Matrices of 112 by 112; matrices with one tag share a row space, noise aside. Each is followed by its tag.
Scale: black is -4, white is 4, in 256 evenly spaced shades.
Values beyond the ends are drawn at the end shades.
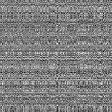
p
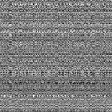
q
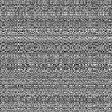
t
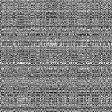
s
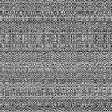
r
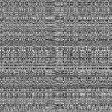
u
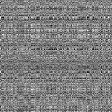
s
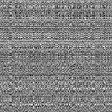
q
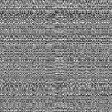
u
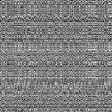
t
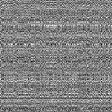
s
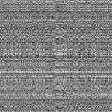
u
